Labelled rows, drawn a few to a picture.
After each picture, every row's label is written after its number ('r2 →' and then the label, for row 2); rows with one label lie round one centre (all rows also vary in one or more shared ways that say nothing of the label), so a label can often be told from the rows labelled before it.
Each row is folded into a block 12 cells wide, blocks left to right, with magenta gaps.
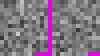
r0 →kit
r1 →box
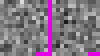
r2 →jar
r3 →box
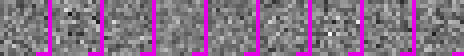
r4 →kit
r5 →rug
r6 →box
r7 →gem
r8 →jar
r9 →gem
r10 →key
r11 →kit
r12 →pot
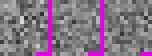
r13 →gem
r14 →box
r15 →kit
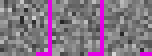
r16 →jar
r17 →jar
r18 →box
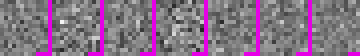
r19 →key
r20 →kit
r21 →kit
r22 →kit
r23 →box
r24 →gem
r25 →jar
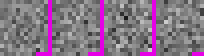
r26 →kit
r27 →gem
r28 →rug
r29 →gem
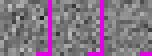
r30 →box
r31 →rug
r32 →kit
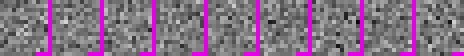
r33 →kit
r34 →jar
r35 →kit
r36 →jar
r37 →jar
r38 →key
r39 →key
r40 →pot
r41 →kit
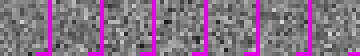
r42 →jar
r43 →box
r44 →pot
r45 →box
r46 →key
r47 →jar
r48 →rug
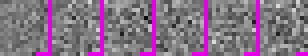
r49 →kit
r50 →rug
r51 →gem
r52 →box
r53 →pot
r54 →pot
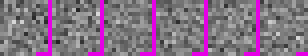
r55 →key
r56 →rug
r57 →gem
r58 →key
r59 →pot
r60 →key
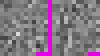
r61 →gem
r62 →jar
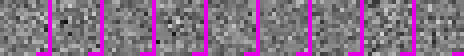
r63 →box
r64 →kit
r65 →kit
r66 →gem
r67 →jar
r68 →kit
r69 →jar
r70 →key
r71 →rug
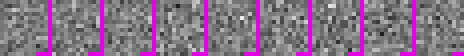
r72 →jar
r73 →jar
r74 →gem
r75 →pot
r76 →kit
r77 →box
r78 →key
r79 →box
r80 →jar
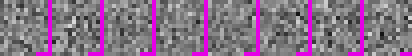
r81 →kit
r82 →gem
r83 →pot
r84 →gem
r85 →gem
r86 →jar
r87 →kit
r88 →box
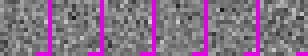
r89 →gem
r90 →rug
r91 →gem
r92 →gem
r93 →kit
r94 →rug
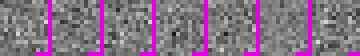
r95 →jar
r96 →jar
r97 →pot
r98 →box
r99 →kit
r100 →key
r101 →jar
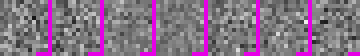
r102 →key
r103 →box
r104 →rug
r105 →jar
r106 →gem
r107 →rug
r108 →key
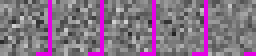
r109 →gem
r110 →rug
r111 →gem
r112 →pot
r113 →box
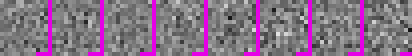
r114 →key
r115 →key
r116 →rug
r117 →pot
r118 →key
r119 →key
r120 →pot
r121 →pot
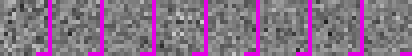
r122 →kit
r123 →pot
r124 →rug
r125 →kit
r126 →box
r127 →gem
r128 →box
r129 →kit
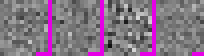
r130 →key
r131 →key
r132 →box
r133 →pot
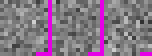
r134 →kit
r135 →jar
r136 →key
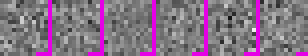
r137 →jar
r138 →rug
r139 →key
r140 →rug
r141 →key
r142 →kit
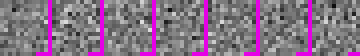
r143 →pot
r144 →gem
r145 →gem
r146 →pot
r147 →box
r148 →box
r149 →gem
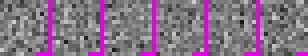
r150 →gem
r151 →gem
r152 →pot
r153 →key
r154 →key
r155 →jar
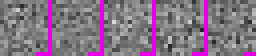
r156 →rug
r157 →jar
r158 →gem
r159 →rug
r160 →rug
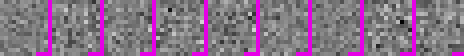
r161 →jar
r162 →kit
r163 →key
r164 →jar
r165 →key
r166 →rug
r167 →gem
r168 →key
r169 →pot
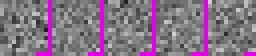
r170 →gem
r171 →box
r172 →kit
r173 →pot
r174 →gem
